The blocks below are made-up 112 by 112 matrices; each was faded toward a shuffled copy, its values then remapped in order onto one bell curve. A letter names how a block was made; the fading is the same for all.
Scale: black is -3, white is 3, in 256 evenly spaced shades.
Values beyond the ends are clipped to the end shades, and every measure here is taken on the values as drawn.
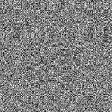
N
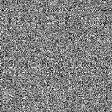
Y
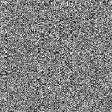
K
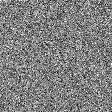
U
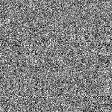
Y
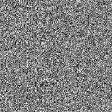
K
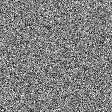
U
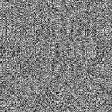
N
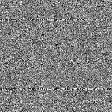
Y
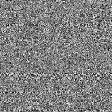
Y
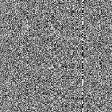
K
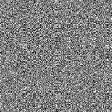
N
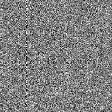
K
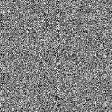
K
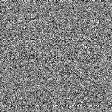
Y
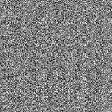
N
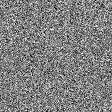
U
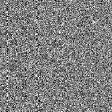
K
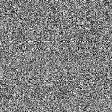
Y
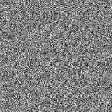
N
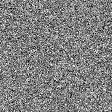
U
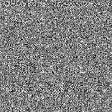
Y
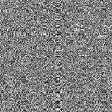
N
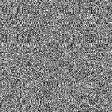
N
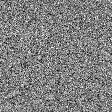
U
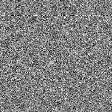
Y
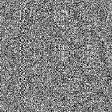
K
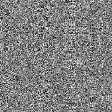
K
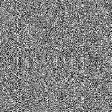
K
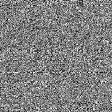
Y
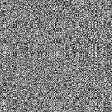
N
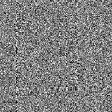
K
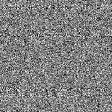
Y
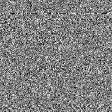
Y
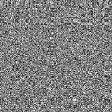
N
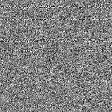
Y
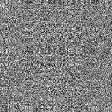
N
